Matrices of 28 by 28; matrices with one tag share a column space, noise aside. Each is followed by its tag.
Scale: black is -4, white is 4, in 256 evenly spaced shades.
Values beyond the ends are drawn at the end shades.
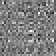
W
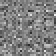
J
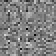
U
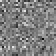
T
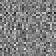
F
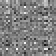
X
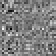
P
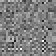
U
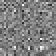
T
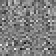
X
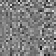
T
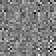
U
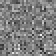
P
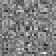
P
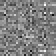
J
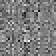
U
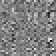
U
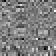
T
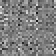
X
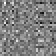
W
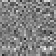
T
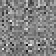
X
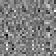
P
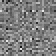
U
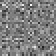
T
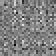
X
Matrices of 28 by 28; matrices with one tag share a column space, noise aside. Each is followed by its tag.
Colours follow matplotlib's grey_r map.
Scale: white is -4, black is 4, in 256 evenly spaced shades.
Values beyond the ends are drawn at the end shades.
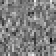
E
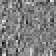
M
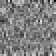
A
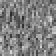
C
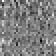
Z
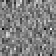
A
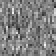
C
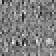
Z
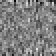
M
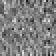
A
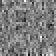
M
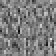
C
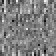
A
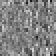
M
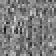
C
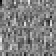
E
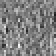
C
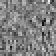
E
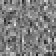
E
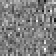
A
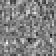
Z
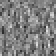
C
